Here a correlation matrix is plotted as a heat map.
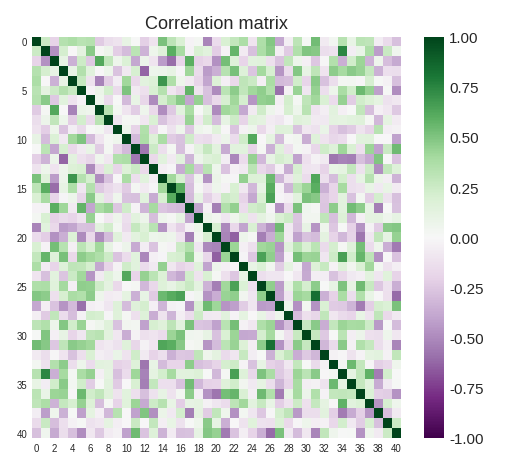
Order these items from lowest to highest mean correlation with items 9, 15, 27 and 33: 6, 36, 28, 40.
36, 28, 6, 40
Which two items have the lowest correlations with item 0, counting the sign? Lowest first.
19, 27
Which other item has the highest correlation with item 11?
40
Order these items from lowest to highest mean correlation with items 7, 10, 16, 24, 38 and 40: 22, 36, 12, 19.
22, 36, 19, 12
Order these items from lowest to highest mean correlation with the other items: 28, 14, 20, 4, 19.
20, 19, 28, 4, 14
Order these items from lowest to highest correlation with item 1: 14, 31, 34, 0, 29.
14, 0, 29, 31, 34
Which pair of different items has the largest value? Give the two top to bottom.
26, 31
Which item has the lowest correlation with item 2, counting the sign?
15
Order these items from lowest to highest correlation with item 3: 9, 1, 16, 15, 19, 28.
19, 9, 28, 16, 15, 1
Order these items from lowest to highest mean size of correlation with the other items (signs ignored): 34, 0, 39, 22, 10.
39, 10, 0, 34, 22
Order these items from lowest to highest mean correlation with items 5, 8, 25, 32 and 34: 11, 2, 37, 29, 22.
2, 11, 29, 37, 22
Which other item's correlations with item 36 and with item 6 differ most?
17
